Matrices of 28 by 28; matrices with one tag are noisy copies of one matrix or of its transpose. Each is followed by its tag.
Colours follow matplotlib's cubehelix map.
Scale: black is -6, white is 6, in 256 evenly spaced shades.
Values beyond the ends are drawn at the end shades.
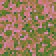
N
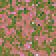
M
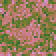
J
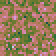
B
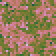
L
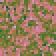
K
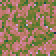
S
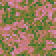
L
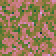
B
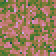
M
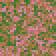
K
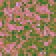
N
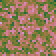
M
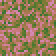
K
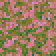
S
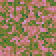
K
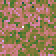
N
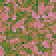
B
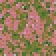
J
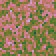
N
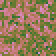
N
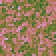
K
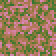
M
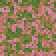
B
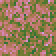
N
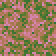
J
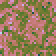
J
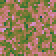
B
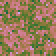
L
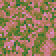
S
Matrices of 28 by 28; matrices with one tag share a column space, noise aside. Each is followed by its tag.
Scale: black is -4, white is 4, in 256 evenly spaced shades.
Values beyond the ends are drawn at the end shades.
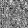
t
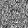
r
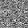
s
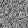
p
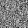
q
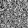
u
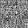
q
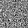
s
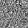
p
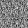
t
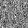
q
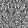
r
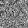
p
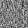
u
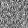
u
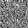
u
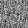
q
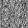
u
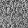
t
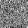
r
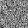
q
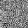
s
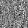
q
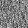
q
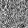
u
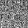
q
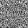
p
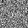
p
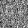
r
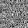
p
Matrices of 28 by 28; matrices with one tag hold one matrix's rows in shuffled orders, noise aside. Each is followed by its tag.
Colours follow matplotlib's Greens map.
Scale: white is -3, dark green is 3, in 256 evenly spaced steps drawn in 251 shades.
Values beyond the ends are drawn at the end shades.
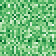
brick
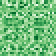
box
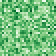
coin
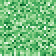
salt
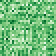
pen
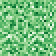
box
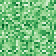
coin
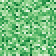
coin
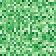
brick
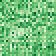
pen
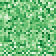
salt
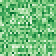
pen
